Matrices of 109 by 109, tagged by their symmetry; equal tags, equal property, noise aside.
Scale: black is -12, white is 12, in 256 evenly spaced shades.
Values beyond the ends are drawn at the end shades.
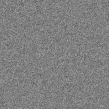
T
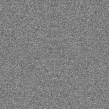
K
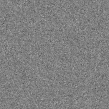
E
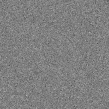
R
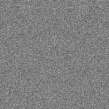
K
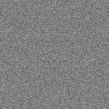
K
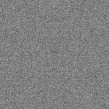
K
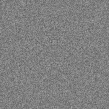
K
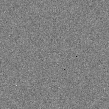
K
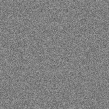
K
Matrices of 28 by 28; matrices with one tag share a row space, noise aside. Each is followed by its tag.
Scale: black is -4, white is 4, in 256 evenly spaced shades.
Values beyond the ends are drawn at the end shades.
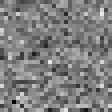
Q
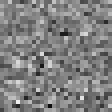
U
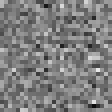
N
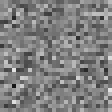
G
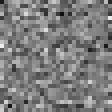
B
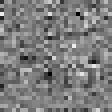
N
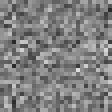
G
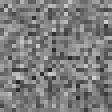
U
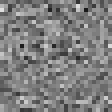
Q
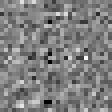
Q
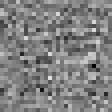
N
